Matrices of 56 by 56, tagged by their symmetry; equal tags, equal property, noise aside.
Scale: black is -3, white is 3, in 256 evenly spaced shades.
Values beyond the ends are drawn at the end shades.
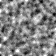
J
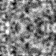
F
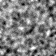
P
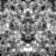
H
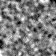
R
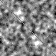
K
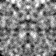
H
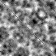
J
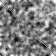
J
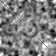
P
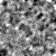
J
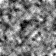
P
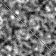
P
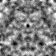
H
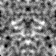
H
